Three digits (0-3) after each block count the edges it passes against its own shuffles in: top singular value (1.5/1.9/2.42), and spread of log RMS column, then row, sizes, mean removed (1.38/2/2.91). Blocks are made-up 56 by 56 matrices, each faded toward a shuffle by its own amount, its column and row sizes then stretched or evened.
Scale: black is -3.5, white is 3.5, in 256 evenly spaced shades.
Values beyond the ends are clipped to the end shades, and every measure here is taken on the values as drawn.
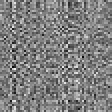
3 2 1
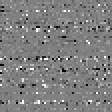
0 1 3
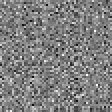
2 1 0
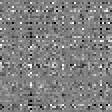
1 2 3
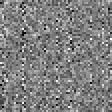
0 2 0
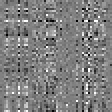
3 3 2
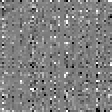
0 3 2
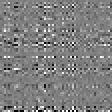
3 2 3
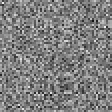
2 0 1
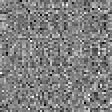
2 1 0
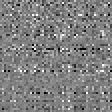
2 1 3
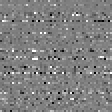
0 0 3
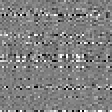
3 0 3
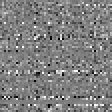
1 2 3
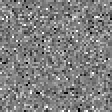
0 0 1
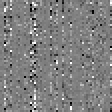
0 3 0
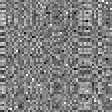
3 1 0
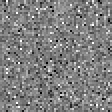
0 1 0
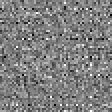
1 1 2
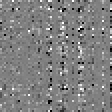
1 3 2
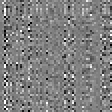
3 3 0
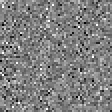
1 1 0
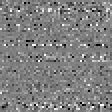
0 0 3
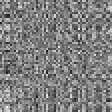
3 2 1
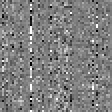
1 3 0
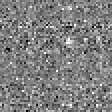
1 0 2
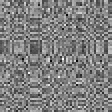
3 0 1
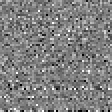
1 0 2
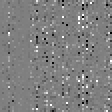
0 3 0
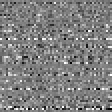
1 0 3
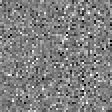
1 1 0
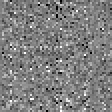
0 2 0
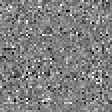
1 1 2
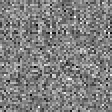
1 0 1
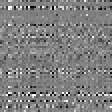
3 1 3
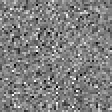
1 1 0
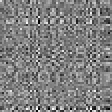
3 2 2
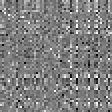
3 2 1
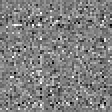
0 1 2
